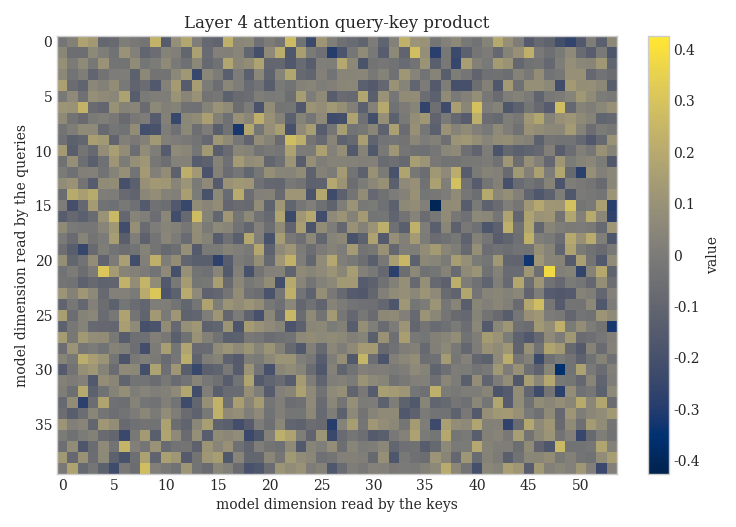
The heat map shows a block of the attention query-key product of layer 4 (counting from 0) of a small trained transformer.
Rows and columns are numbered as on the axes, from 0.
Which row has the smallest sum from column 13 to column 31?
30
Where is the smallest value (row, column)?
15, 36
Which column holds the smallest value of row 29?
46
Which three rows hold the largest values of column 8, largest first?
39, 22, 23
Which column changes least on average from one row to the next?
7
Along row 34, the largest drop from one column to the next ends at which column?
33
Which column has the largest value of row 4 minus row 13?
43
